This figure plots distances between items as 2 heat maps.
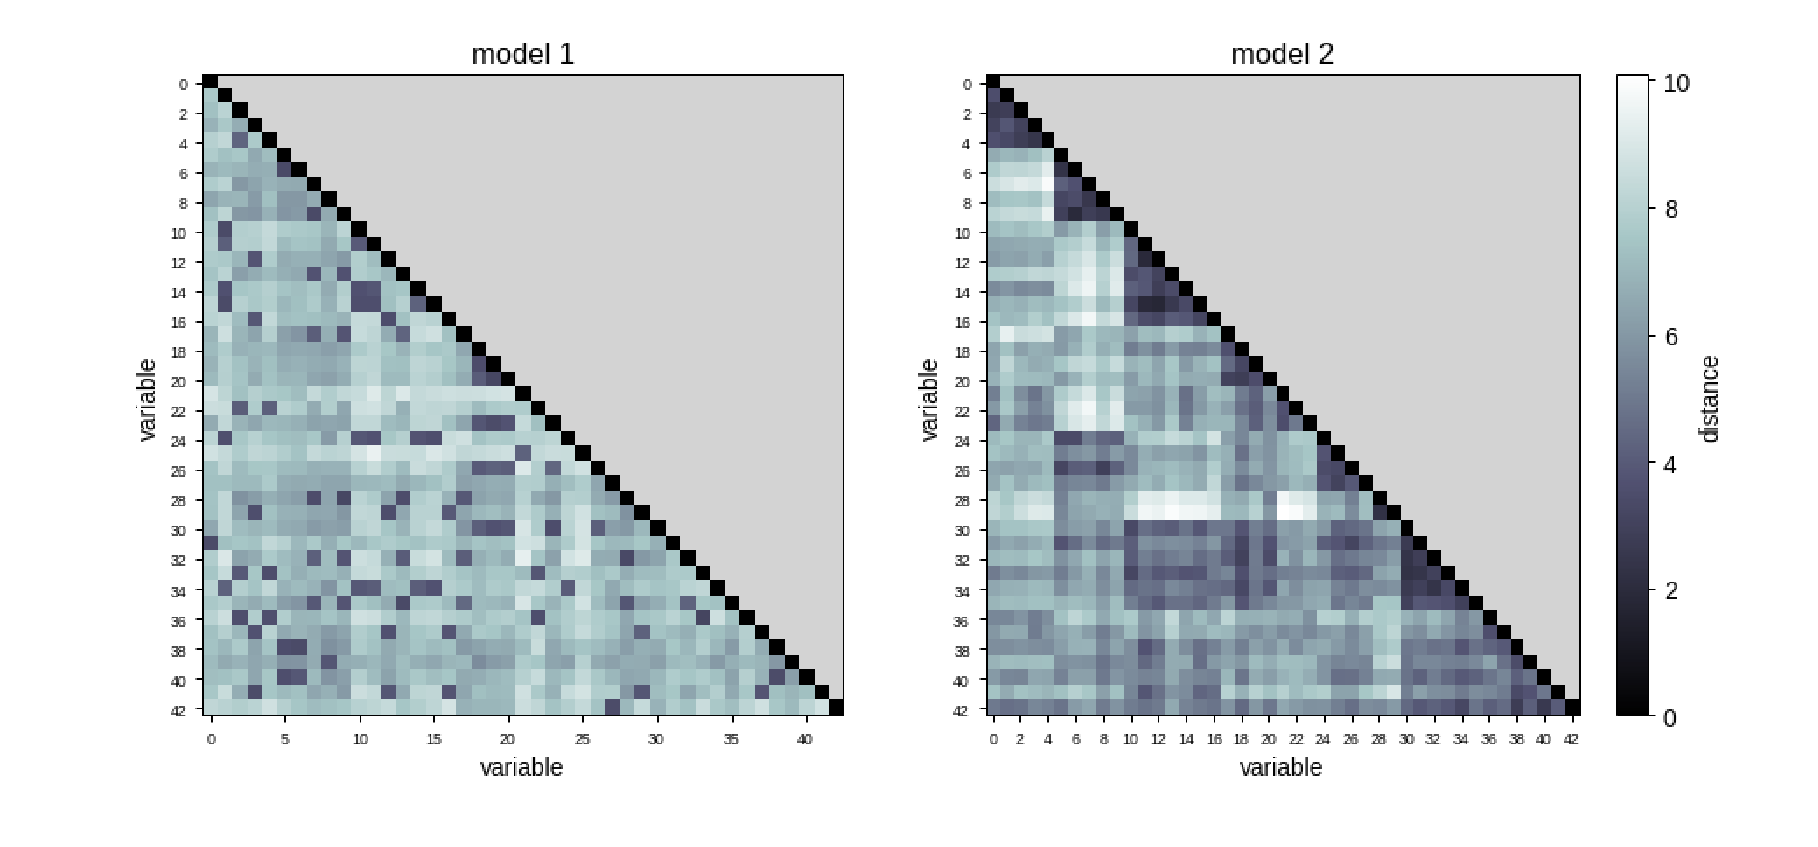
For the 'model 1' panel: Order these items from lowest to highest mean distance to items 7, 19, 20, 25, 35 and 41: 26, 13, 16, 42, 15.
13, 26, 16, 42, 15
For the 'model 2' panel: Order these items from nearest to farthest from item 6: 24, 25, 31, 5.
5, 24, 31, 25
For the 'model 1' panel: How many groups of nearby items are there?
10
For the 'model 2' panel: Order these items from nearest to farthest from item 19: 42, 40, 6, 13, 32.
32, 42, 40, 13, 6
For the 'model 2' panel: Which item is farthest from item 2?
7
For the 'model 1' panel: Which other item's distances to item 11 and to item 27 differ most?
42
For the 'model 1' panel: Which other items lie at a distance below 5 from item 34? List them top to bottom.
1, 10, 11, 14, 15, 24
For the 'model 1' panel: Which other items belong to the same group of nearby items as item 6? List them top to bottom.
5, 38, 40
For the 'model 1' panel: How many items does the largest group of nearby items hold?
7
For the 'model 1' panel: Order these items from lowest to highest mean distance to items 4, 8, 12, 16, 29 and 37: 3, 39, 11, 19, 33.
3, 39, 33, 19, 11
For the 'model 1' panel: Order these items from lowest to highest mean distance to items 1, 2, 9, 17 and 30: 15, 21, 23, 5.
23, 5, 15, 21
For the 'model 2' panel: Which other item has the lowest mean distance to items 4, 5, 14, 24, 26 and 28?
31
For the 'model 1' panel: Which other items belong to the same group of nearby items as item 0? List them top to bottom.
31
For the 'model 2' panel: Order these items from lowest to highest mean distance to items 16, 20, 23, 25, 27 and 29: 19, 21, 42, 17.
42, 19, 17, 21
